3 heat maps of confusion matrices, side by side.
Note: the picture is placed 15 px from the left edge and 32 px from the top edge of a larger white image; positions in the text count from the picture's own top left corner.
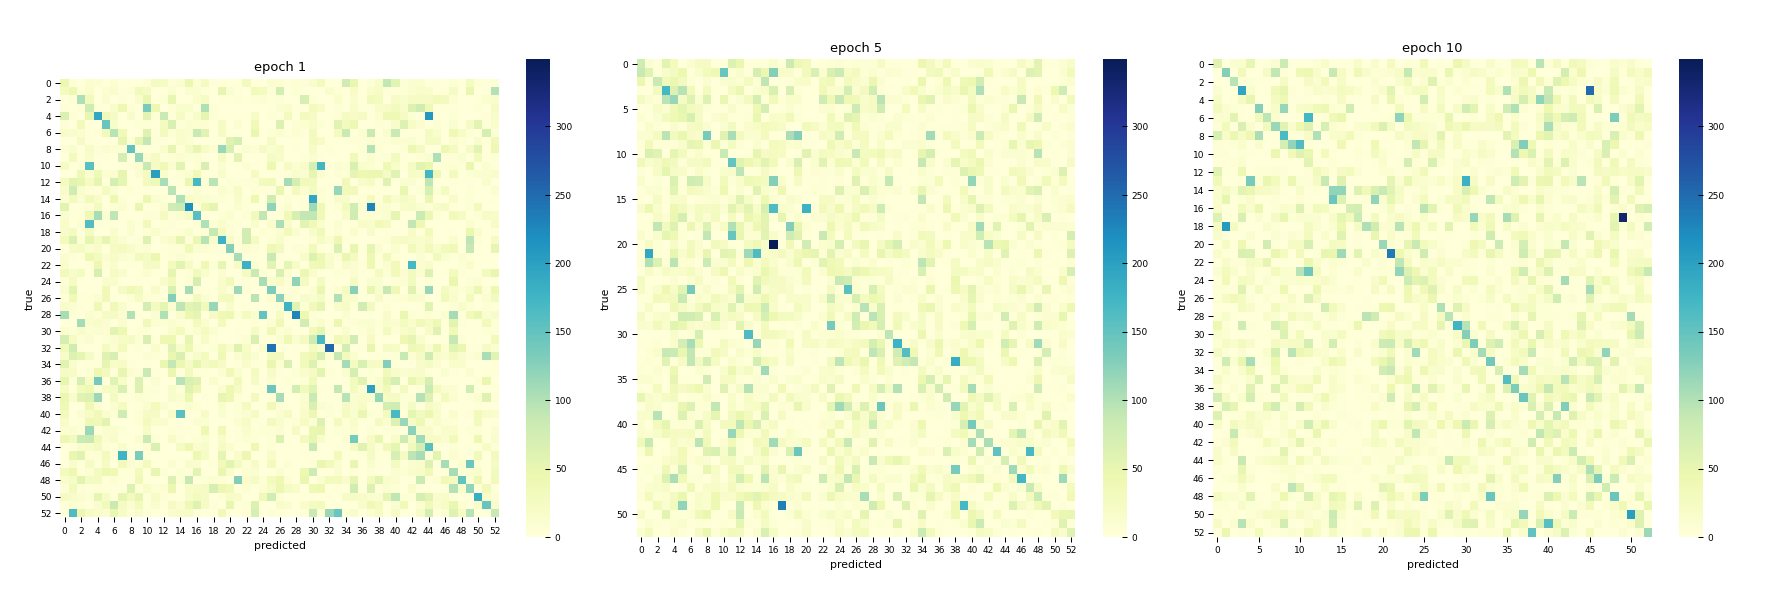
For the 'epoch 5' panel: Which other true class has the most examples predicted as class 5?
49
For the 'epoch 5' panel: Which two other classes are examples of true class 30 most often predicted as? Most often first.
13, 7
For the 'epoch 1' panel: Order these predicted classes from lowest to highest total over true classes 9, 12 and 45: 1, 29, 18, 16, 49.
49, 29, 18, 1, 16
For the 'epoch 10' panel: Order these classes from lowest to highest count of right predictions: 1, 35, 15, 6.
15, 6, 1, 35
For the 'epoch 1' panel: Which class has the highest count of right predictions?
32
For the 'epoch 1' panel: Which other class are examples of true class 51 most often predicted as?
6
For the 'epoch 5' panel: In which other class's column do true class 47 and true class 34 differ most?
15
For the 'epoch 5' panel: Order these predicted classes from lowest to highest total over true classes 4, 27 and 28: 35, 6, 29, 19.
19, 35, 6, 29
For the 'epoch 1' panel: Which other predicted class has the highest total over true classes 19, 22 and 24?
42
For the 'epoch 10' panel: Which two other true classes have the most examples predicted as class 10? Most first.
9, 23
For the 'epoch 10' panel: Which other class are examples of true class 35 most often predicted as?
42
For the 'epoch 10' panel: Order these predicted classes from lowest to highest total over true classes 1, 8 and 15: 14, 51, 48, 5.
51, 5, 48, 14
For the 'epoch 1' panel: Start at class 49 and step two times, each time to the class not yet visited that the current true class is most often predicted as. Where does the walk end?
30
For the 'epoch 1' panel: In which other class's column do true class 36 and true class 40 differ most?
4
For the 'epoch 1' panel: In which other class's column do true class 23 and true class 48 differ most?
21
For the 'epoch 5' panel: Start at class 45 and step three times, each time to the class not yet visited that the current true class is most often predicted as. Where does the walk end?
23
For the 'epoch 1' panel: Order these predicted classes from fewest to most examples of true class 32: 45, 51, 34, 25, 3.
3, 51, 45, 34, 25
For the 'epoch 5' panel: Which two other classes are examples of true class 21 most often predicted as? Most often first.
1, 14
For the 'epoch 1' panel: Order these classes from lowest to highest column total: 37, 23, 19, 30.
23, 19, 37, 30
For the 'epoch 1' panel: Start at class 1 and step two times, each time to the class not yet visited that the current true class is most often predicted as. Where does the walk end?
33
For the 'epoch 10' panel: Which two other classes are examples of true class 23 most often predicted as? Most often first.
11, 22
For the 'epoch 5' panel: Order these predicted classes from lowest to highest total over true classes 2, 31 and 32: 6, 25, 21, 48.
21, 25, 48, 6
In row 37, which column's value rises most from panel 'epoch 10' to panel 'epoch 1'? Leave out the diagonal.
25
